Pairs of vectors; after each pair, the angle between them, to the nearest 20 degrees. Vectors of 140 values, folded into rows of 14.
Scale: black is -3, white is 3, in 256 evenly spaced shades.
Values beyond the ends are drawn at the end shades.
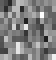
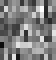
80 degrees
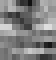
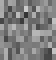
80 degrees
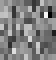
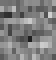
120 degrees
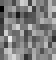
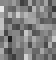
160 degrees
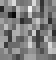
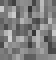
160 degrees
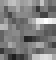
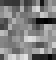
160 degrees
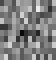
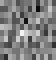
160 degrees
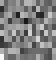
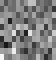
40 degrees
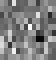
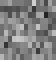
80 degrees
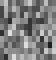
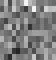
80 degrees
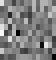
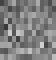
140 degrees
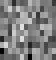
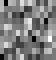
80 degrees
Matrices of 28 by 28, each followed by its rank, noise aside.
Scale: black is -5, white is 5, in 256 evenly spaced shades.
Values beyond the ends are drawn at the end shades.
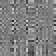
two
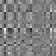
one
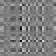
one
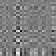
one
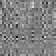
four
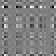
one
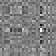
two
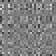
two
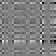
one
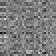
four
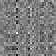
three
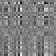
one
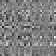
three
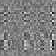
one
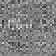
four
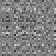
three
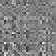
three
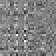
three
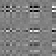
one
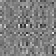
two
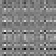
one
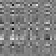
two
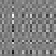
one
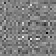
three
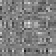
three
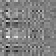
two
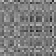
two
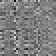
three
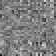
four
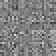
four
